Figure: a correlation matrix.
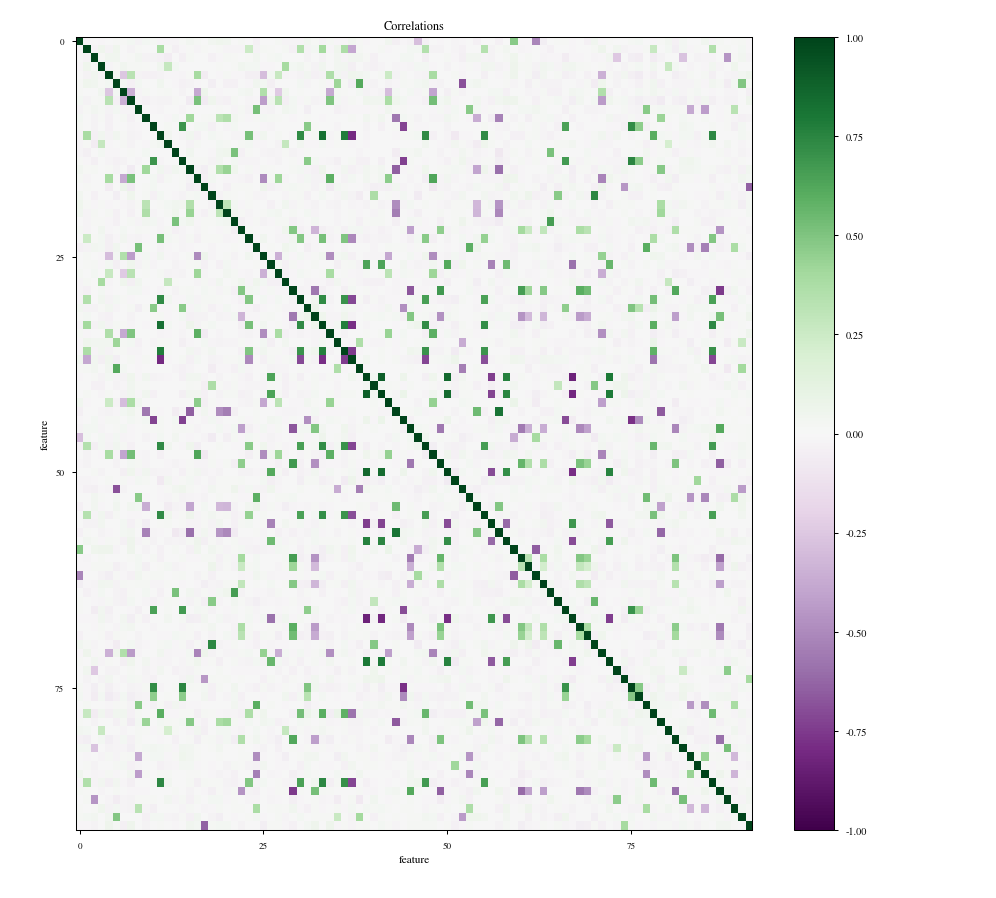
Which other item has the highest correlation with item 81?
29
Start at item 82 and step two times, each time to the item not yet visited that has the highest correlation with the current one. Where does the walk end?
73
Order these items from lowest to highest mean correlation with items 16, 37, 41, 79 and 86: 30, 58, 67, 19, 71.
67, 71, 30, 19, 58
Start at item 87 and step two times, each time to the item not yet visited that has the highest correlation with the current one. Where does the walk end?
32
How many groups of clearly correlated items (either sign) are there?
15
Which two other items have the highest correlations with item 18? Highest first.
70, 65
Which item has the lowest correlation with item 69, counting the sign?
87
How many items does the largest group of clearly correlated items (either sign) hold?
12
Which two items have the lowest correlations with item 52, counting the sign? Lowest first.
5, 38
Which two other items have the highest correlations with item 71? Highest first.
25, 6
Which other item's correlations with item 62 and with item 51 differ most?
59
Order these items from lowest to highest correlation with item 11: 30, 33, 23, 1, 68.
68, 1, 23, 30, 33
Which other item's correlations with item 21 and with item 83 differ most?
64
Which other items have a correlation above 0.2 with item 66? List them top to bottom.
10, 14, 31, 75, 76
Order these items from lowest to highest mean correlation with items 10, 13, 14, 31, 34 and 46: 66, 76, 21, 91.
91, 21, 76, 66
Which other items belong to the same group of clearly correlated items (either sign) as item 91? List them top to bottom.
17, 74
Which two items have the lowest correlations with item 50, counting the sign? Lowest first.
67, 56
